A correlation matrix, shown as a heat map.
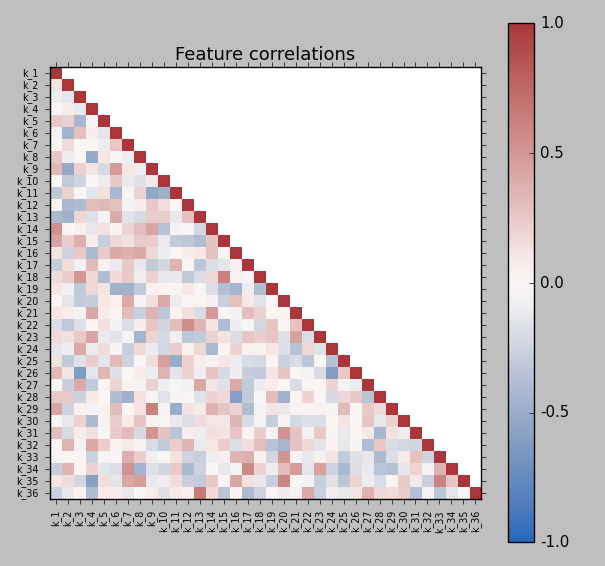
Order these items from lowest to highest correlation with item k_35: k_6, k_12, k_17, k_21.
k_12, k_6, k_21, k_17
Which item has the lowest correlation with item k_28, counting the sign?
k_16
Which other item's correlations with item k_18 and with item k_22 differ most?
k_15
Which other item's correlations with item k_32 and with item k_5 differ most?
k_18
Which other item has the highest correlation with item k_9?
k_29
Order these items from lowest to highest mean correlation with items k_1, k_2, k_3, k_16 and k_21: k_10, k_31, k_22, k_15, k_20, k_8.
k_10, k_22, k_20, k_8, k_31, k_15
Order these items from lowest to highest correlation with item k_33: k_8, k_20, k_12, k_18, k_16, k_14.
k_12, k_14, k_18, k_8, k_16, k_20
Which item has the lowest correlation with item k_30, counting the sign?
k_4
